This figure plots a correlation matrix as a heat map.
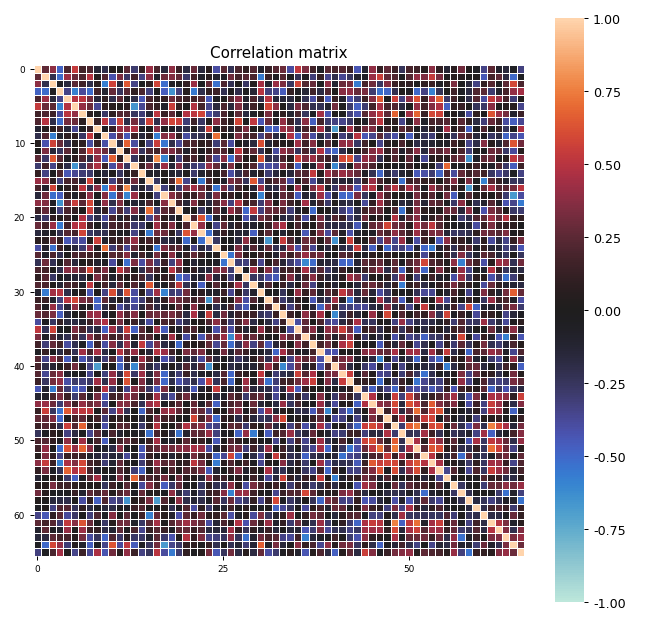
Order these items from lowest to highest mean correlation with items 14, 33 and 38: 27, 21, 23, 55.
27, 21, 23, 55
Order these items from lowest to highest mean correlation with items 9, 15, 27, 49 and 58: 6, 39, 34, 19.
6, 39, 34, 19
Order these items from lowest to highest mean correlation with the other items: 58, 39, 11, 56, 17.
58, 39, 17, 56, 11
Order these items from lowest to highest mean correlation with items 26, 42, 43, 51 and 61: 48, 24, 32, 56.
32, 24, 56, 48
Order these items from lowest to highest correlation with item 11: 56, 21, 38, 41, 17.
41, 56, 21, 17, 38
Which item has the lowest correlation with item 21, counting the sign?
3
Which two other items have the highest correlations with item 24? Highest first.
9, 43
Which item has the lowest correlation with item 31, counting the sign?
23
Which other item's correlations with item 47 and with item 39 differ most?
53
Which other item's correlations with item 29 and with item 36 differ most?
26
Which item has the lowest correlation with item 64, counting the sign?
17
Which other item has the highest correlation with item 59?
50
